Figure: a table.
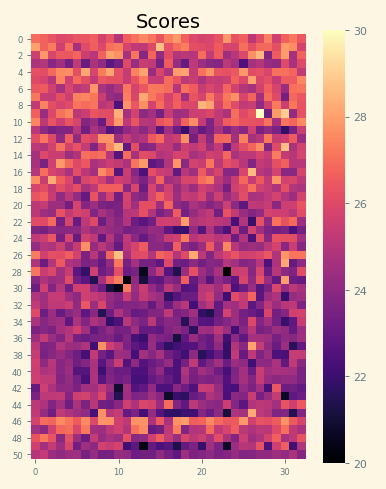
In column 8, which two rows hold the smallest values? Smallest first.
33, 40
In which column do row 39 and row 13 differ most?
30
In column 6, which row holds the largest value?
4
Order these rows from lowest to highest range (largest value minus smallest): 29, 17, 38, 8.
38, 17, 8, 29
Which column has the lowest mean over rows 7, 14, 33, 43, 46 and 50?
10
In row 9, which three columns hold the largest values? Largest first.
27, 30, 10
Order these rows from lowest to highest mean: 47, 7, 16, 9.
16, 47, 9, 7
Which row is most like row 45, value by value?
37
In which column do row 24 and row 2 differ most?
26
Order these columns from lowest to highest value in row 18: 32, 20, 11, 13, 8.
13, 11, 32, 20, 8
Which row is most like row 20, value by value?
44
